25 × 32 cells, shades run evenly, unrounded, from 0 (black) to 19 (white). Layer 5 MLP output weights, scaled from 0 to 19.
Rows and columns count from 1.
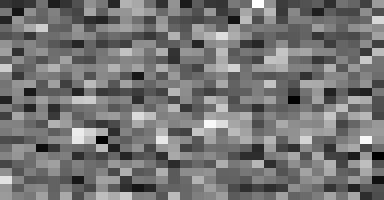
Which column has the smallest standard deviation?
29
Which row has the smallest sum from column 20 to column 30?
24
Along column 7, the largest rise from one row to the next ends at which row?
13
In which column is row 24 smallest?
12
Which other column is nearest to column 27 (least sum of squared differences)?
2
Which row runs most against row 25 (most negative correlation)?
18
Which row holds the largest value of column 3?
4
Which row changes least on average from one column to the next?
5
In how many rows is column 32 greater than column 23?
11
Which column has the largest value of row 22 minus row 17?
16
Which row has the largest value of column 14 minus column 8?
3
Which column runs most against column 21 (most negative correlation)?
1
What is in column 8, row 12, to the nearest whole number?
9
